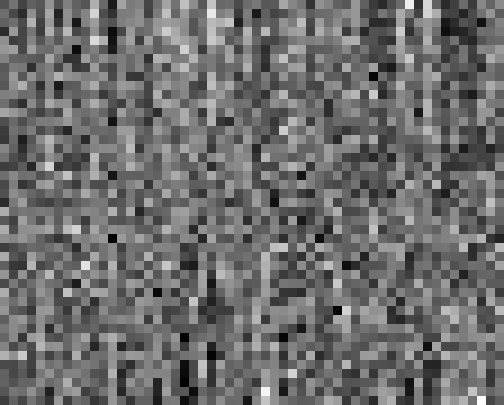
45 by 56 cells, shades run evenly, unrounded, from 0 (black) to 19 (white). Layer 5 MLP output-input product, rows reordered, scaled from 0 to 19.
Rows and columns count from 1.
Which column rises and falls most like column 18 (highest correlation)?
32
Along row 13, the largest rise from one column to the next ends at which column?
48
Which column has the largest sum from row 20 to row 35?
30
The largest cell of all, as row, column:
45, 54
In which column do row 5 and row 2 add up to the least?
13
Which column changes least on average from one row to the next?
27
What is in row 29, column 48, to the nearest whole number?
8
